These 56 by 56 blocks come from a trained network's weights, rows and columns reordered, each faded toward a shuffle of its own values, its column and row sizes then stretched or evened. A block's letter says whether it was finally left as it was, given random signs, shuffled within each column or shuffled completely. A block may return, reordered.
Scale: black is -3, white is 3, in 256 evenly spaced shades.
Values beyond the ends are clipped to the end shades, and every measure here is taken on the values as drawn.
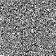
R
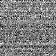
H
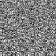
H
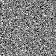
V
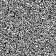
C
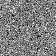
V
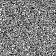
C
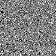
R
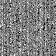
V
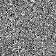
V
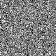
V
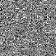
H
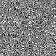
H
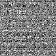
H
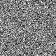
C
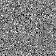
R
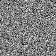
V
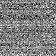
H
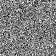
C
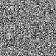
H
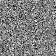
V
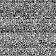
H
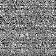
H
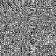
H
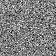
C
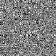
H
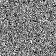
C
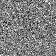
C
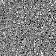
V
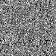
R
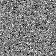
C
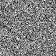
C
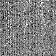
H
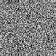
H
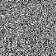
H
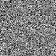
H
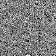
R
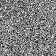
C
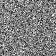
C
